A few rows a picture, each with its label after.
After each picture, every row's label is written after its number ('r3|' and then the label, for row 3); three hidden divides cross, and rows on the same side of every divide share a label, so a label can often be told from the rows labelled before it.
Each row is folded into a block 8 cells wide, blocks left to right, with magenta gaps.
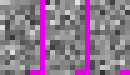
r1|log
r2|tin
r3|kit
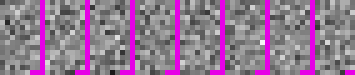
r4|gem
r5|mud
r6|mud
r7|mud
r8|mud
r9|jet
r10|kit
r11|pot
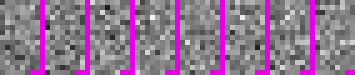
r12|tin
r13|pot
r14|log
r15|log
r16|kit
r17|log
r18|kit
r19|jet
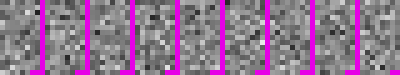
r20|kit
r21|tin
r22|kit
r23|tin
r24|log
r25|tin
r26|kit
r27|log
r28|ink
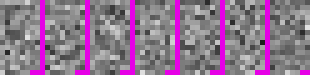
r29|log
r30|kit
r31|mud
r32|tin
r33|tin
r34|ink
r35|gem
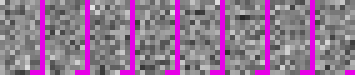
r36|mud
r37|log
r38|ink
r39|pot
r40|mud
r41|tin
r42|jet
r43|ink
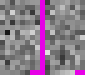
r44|mud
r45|gem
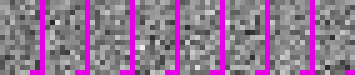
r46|gem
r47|ink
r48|kit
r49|ink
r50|kit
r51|kit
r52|kit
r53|pot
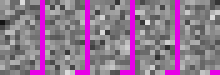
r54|pot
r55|ink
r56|jet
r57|gem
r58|ink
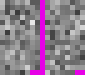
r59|mud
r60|mud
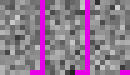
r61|ink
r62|jet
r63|jet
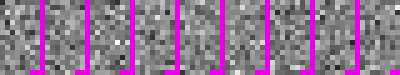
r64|gem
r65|ink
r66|tin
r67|mud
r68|pot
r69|tin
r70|mud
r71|ink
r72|kit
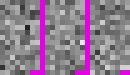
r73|jet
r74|tin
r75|log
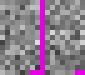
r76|jet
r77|tin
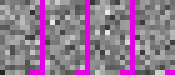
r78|tin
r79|mud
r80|tin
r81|ink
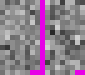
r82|tin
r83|log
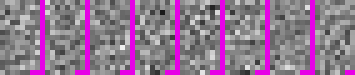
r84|jet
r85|pot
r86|jet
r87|mud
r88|ink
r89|mud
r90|kit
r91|tin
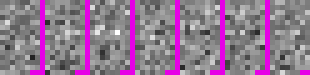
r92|jet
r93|pot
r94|pot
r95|jet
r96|kit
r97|gem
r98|pot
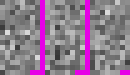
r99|pot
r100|pot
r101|gem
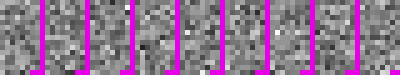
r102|log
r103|jet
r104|kit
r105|tin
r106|gem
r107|mud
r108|pot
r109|tin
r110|ink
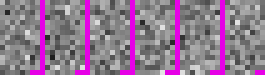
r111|mud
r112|kit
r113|jet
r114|ink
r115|kit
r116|gem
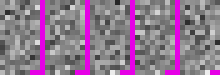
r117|jet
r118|jet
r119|gem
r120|gem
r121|ink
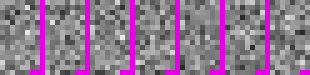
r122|mud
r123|mud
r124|log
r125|jet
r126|kit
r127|pot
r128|kit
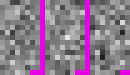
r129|gem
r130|mud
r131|tin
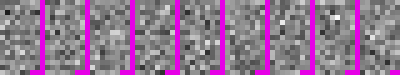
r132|jet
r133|gem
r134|pot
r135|jet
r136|jet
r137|pot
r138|gem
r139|log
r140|tin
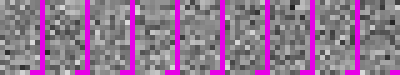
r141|ink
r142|gem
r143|gem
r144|ink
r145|ink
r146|pot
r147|jet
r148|log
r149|kit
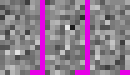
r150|jet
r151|tin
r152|pot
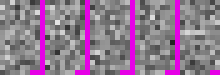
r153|pot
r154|gem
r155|mud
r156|ink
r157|pot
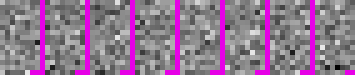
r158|log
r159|pot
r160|log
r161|gem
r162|log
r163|pot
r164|ink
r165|ink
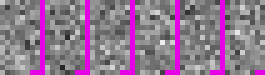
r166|log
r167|mud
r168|kit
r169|tin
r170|kit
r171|tin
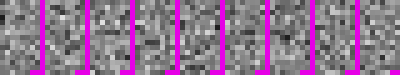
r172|tin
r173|log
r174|kit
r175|jet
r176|pot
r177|kit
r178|log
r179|tin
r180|gem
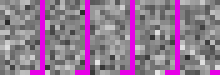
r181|ink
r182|kit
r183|tin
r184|ink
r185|log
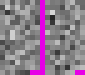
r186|jet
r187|ink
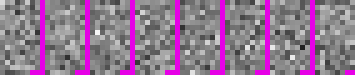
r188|log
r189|tin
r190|tin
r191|ink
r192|tin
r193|tin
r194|log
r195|tin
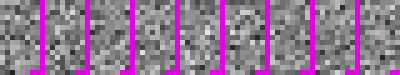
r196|log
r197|jet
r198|kit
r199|jet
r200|pot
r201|tin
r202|log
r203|ink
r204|tin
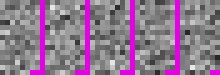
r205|ink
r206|tin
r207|log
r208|jet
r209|kit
